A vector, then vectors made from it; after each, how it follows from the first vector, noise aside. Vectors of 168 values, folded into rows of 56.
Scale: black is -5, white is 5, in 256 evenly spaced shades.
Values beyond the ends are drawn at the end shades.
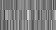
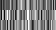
scaled up.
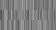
wrapped around, negated, shrunk.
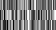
scaled up.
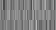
wrapped around, negated, shrunk.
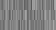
wrapped around, shrunk.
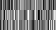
scaled up.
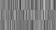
wrapped around, shrunk.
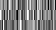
reversed, scaled up.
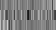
negated, partly zeroed.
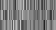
wrapped around, negated.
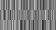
wrapped around, negated.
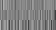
negated, partly zeroed.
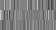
reversed, partly zeroed.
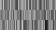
wrapped around, negated.
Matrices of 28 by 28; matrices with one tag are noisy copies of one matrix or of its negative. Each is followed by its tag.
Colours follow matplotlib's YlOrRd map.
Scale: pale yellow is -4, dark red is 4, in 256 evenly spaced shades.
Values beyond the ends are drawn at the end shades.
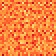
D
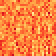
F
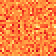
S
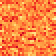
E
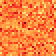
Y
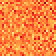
D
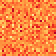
S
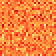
D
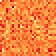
S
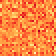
Y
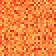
D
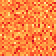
D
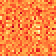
S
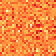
S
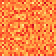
D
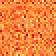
D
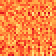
F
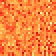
F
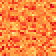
E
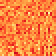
F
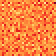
D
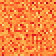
D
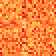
Y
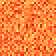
D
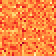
Y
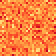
S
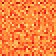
D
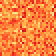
Y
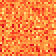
S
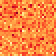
Y
